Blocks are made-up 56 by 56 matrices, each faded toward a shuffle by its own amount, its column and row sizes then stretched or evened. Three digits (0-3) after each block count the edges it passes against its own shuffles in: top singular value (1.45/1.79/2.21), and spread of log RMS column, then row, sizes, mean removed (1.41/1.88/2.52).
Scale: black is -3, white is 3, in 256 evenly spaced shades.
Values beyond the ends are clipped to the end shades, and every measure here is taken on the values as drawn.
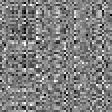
3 3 0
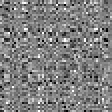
3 2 2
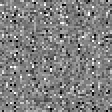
0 2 1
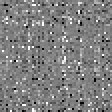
1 2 2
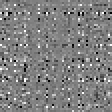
1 3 3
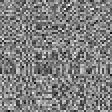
3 0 1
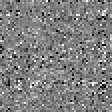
1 1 2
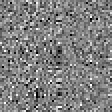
2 2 0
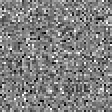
2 0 1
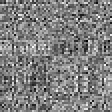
3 1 1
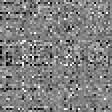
2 2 3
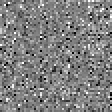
1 2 0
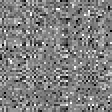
3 1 1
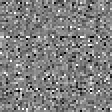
2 1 2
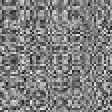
3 2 1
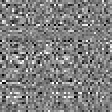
3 1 3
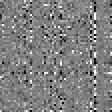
3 3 1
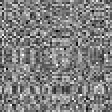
3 1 1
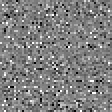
0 1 3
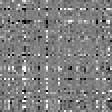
3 3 3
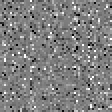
0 2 1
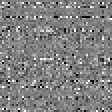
1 1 3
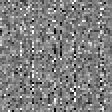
2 3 0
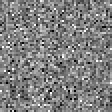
0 0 1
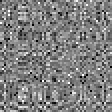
3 1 1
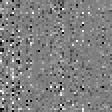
0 3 1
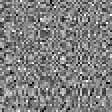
3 0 0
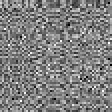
3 0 0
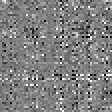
2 3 3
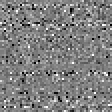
1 0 3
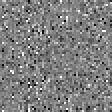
0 1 0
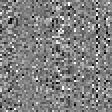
2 3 0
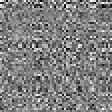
3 2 3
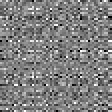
3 2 3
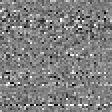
0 1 3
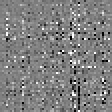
0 3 3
